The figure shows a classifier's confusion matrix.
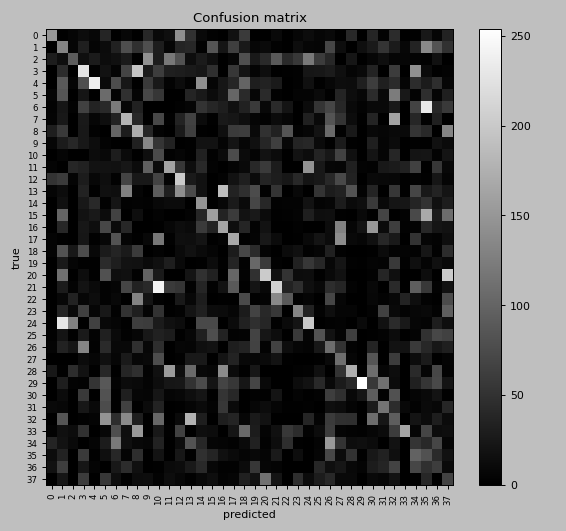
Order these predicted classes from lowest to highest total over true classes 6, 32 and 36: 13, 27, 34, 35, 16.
16, 27, 34, 13, 35
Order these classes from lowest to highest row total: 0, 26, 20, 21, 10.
10, 0, 26, 20, 21
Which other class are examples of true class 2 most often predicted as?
9
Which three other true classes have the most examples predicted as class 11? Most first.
28, 2, 21
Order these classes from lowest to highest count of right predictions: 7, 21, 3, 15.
15, 7, 21, 3
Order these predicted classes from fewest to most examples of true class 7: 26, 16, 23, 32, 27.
23, 16, 27, 26, 32
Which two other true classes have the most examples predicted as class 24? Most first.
11, 2
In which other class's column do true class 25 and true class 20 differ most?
37
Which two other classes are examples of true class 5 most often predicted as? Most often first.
32, 17
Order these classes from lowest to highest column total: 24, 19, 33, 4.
33, 4, 24, 19
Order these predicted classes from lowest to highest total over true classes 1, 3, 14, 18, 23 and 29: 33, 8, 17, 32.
33, 32, 17, 8
